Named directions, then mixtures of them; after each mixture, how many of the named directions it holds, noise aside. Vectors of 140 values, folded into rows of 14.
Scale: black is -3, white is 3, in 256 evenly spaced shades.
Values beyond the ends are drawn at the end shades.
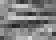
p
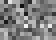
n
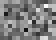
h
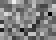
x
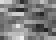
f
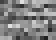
two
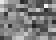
three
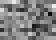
three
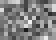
three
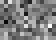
one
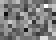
one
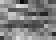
two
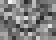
three
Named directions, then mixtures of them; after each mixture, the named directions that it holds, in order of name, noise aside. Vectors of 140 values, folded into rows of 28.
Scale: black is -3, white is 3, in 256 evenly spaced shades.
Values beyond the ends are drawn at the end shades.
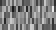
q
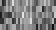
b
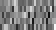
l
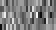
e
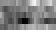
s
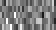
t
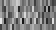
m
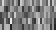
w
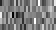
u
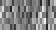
b, e.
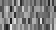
w.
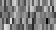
l, w.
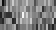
b.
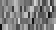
e, l.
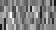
e, q.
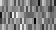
u.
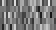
e, u, w.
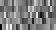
e, l, t.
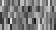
w.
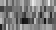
e, s.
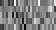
u.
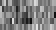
b, l, s.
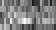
s, w.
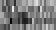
l, q, s.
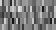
b, e, q.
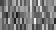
b, u.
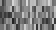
b, l, s.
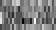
m, s, u.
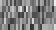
q.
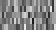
l.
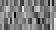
t, w.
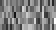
q, t, w.
